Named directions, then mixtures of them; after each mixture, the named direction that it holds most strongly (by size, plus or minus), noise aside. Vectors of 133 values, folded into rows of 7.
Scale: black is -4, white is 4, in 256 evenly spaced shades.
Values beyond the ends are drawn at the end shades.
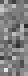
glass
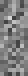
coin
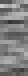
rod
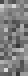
glass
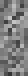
coin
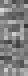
glass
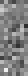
glass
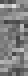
rod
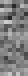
rod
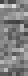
rod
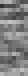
rod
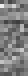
rod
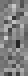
coin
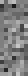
glass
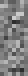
coin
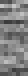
rod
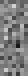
glass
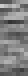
rod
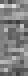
rod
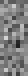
glass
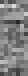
rod
